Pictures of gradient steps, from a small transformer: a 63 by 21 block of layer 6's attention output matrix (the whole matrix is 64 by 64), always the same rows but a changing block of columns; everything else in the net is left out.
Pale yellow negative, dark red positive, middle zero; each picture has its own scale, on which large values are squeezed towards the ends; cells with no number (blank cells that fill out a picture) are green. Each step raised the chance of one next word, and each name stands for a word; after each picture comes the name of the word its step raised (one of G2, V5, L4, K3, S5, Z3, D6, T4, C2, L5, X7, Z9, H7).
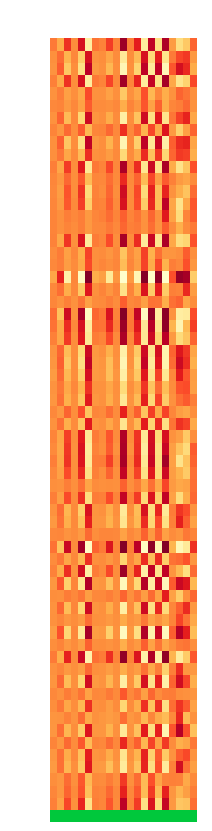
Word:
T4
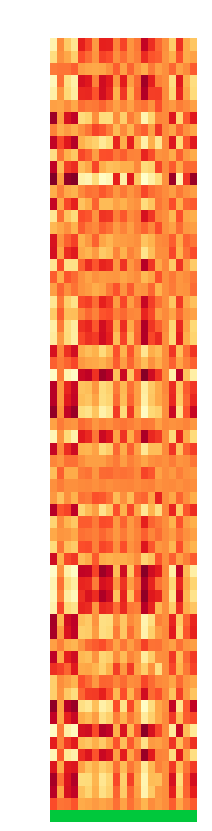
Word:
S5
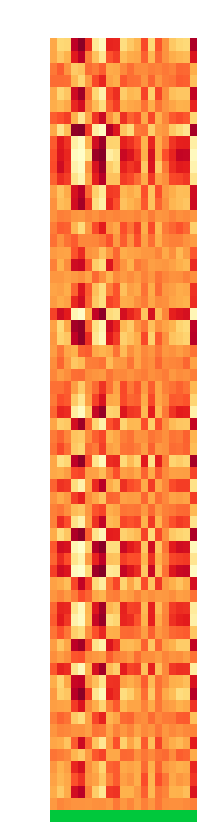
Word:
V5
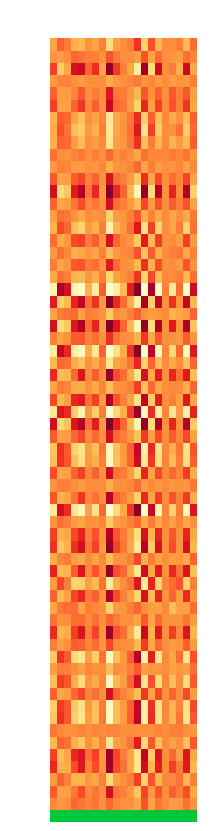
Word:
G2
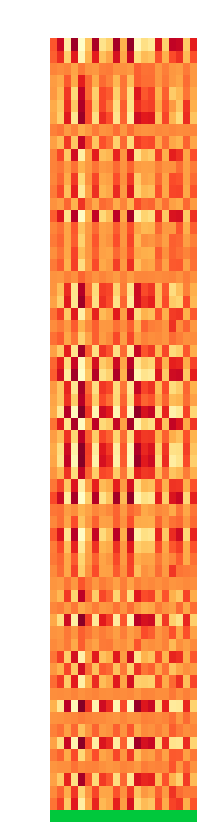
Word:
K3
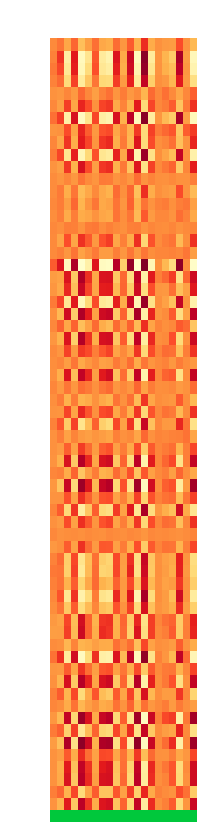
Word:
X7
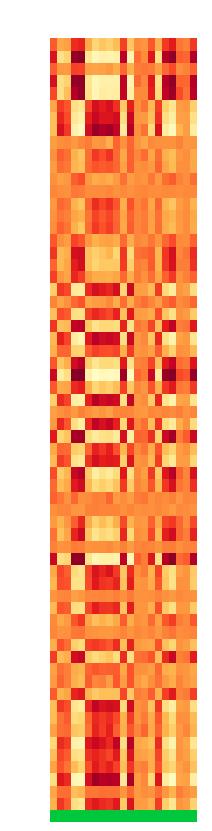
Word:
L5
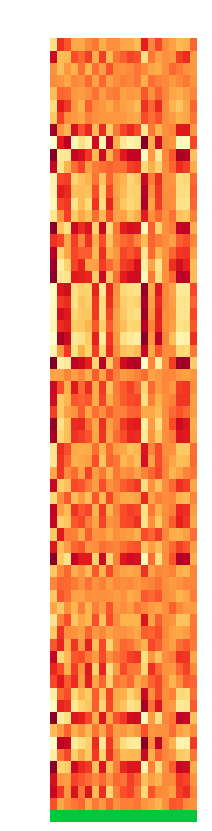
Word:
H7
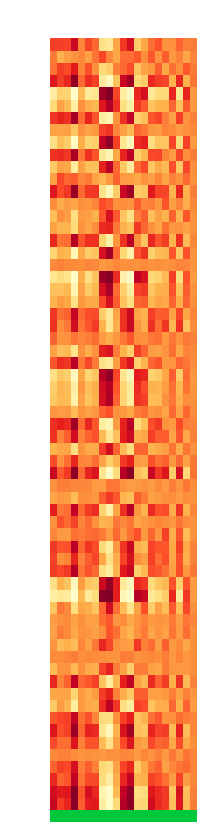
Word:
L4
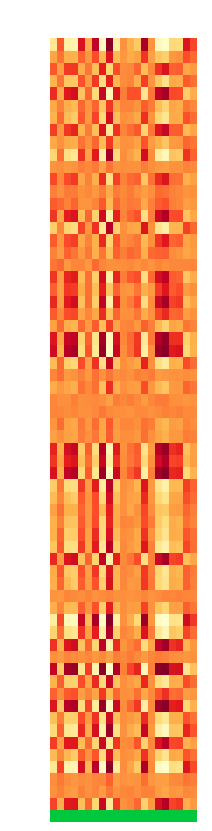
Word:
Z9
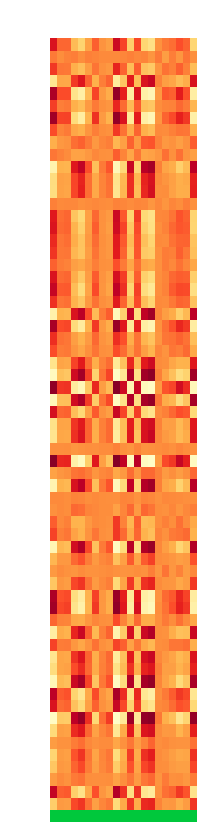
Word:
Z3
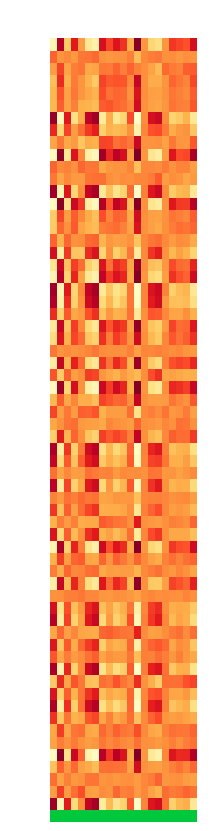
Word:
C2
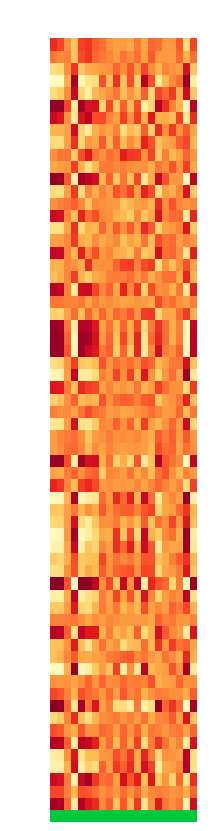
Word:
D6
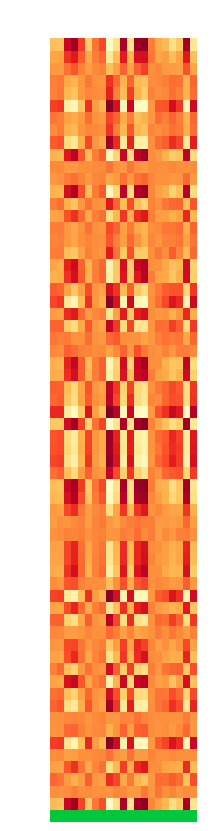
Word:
K3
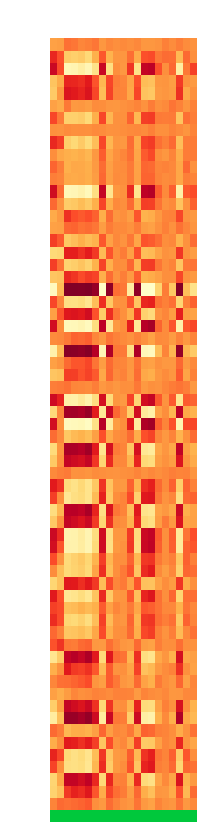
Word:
G2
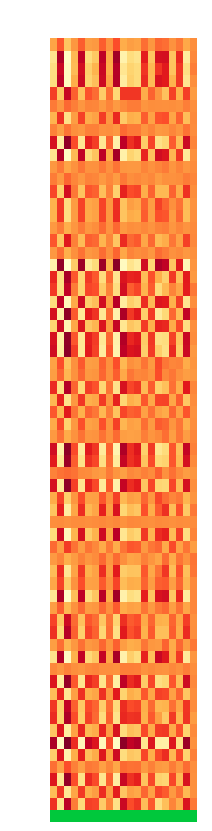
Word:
X7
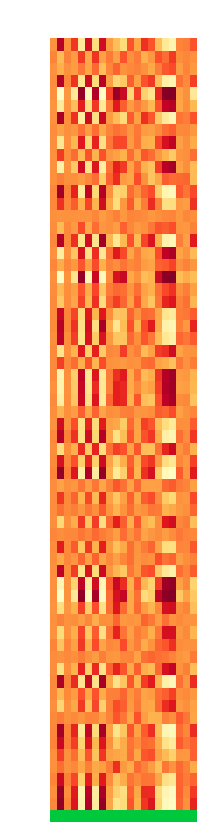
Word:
L4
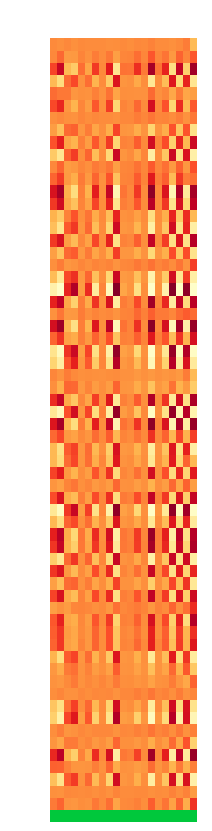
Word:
G2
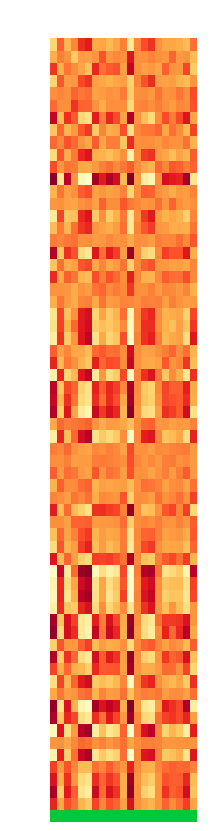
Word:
S5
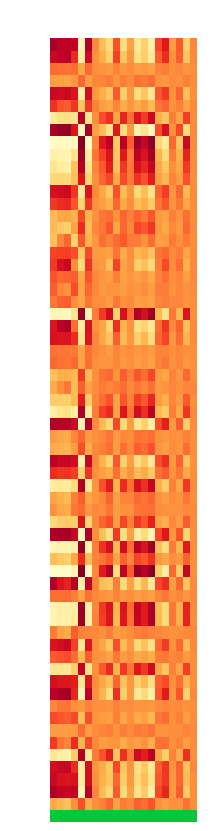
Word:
V5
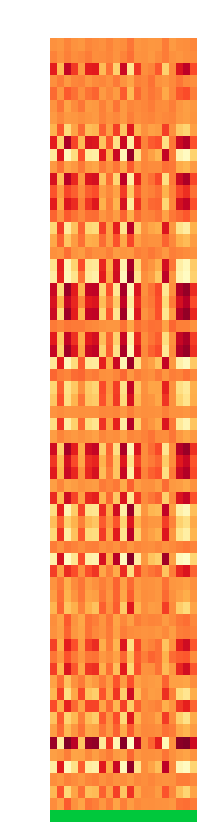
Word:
H7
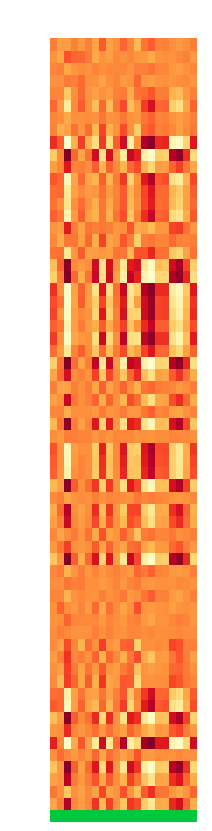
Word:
H7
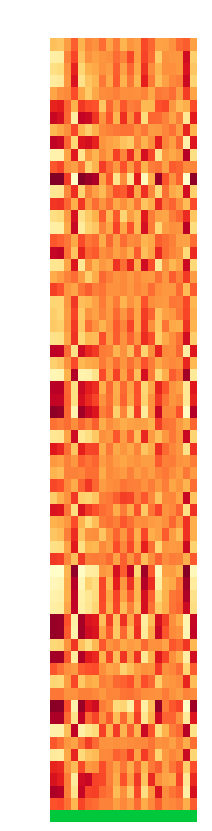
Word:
S5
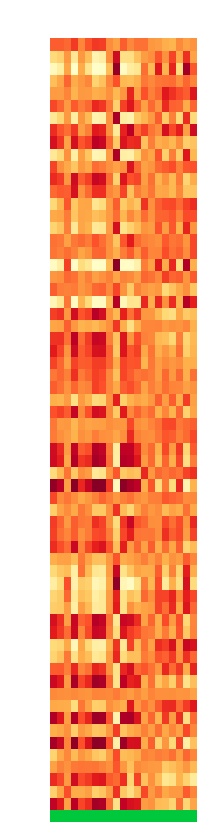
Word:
X7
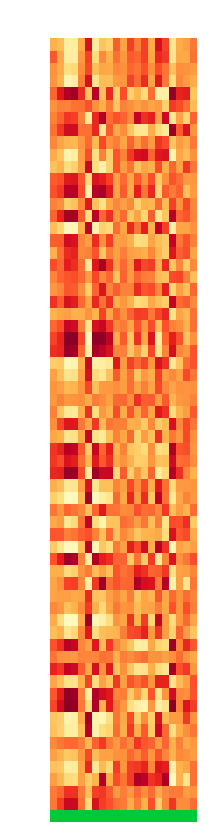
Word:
Z9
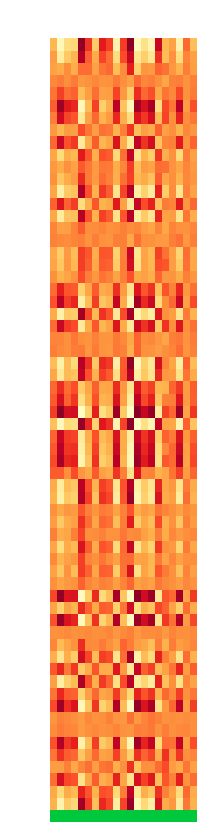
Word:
K3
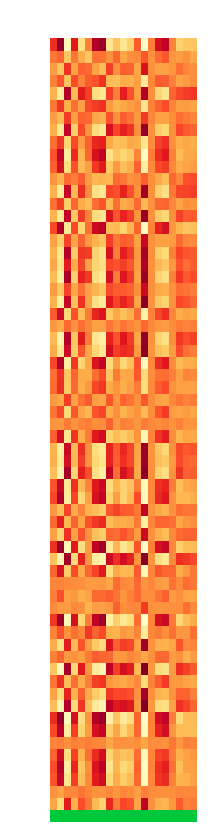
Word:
Z9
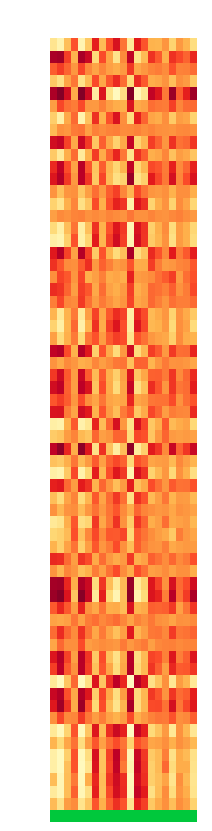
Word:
L4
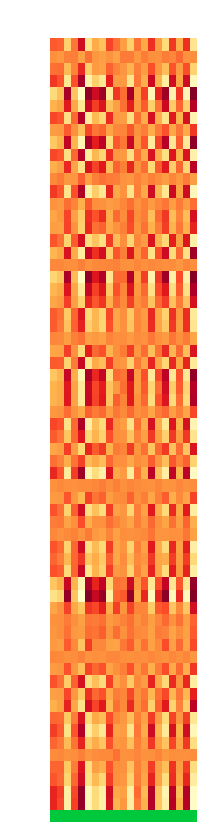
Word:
L4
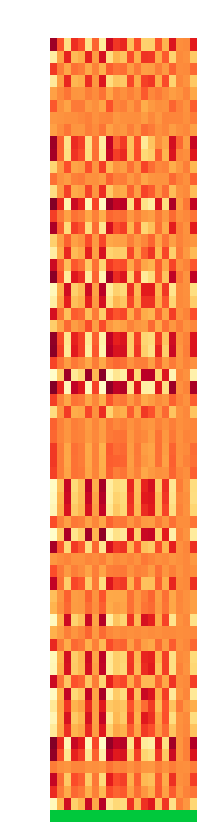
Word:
C2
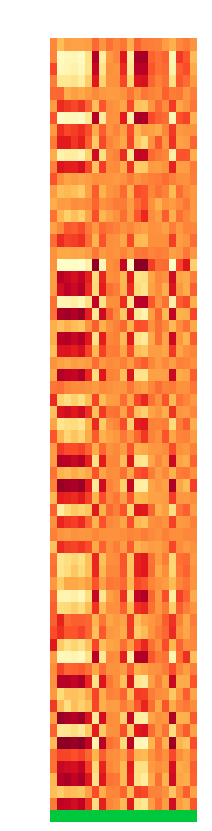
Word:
X7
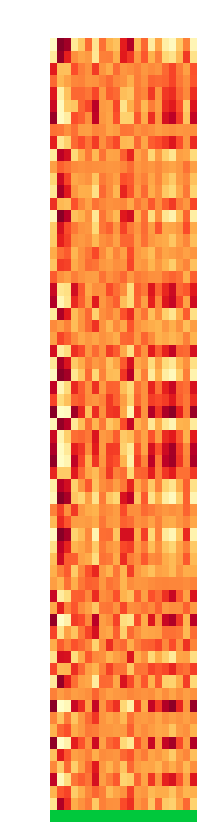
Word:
K3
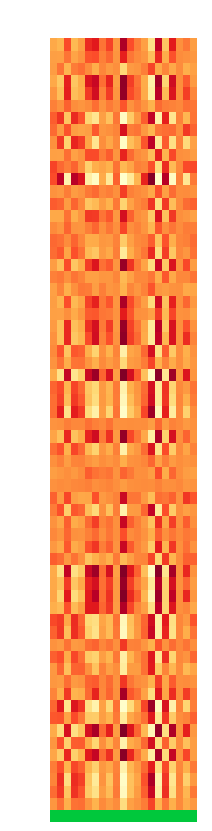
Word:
S5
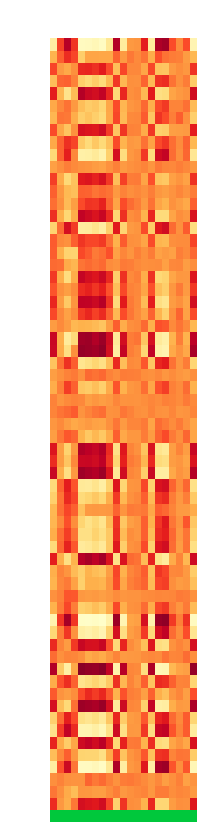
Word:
Z9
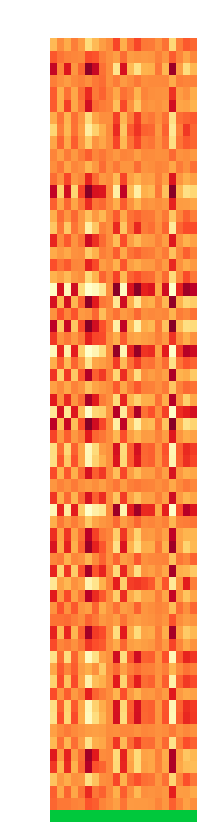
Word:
G2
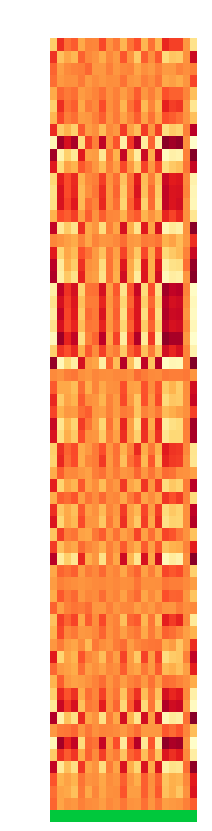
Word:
H7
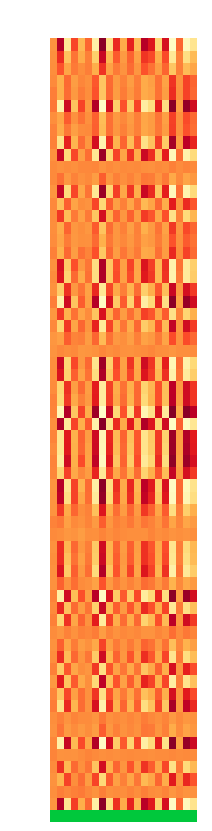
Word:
K3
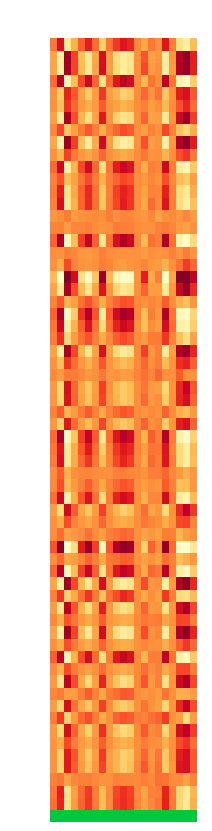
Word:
T4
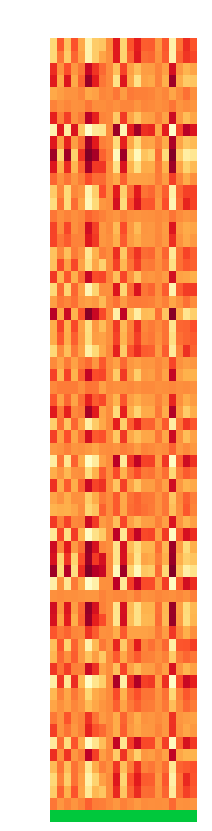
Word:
V5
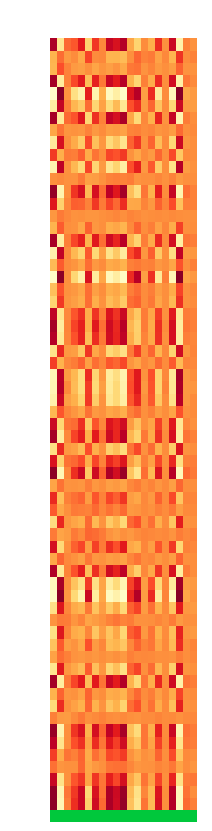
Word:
L4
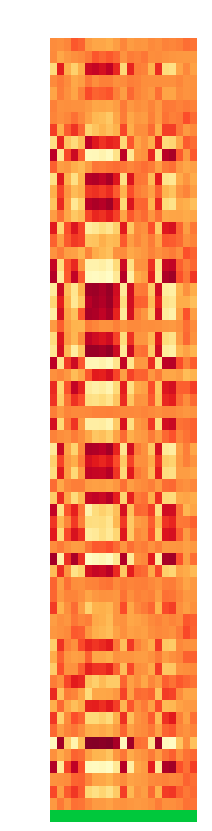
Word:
H7
